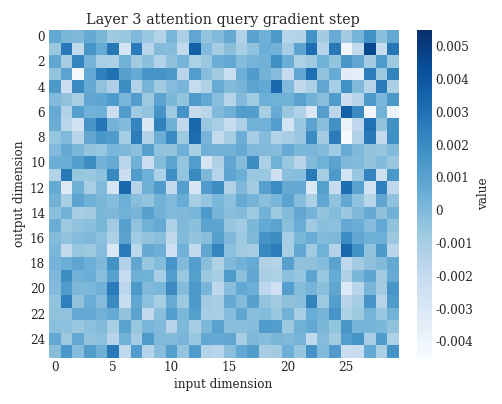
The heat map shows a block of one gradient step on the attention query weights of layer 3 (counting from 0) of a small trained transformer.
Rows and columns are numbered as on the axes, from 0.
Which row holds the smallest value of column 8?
7
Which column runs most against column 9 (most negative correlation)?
15
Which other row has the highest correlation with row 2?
4
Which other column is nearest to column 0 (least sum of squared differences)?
23
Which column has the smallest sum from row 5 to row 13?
8
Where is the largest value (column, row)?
27, 1
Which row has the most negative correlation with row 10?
14
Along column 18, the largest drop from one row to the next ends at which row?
18
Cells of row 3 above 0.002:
5
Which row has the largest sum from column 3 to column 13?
3
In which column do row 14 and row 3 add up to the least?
2
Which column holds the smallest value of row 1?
25
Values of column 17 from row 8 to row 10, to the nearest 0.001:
-0.001 0 0.002
